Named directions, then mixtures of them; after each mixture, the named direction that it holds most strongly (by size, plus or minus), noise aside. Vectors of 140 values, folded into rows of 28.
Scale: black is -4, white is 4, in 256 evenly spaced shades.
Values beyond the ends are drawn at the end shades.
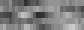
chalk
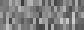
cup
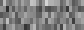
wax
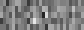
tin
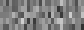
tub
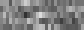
chalk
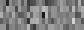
tin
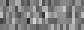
tin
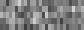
tin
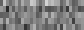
wax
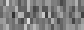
tub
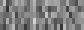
wax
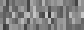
tub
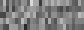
wax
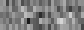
tub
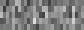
tin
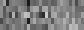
tin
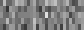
wax
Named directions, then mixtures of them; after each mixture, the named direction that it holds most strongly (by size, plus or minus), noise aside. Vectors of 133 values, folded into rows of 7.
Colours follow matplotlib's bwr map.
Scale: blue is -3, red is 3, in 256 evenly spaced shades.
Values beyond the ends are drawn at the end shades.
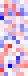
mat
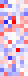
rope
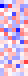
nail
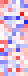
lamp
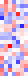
mat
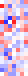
rope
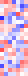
lamp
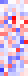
rope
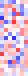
mat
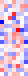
nail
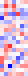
mat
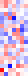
nail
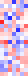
lamp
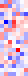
rope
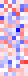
nail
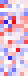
rope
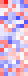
lamp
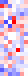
rope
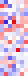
rope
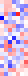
mat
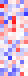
rope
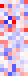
rope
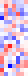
mat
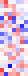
rope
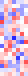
mat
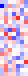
nail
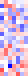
mat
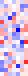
nail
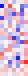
nail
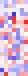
rope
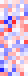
rope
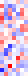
mat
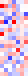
rope
